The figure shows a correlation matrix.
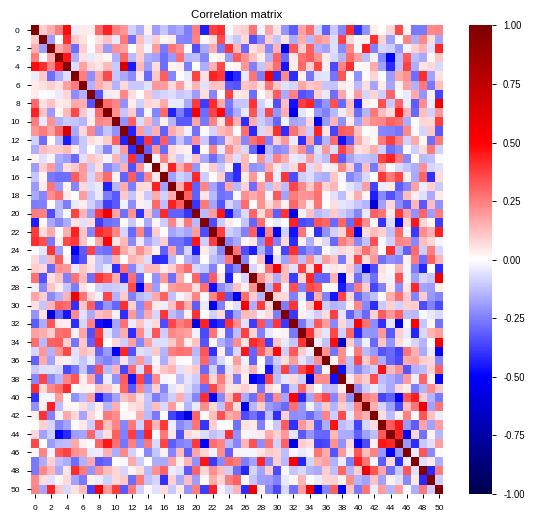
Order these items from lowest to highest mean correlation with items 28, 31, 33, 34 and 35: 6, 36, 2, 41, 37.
41, 2, 36, 6, 37
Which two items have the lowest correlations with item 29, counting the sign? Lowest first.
25, 37
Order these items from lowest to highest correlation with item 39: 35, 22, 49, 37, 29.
37, 35, 29, 49, 22
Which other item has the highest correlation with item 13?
38
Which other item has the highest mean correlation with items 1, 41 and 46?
48
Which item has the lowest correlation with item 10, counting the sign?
35
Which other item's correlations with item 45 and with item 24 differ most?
32
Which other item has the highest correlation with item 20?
9
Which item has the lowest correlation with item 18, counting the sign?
42
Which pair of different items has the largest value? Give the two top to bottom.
4, 11
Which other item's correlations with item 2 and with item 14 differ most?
31
